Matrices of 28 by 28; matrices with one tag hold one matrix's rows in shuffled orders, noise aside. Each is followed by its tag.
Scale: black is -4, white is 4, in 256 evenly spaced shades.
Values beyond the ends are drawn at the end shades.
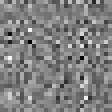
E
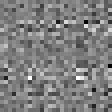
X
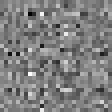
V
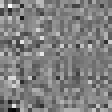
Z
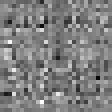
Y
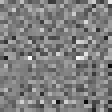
X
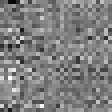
Z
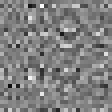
V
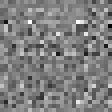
X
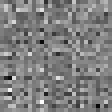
Y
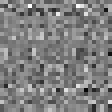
X
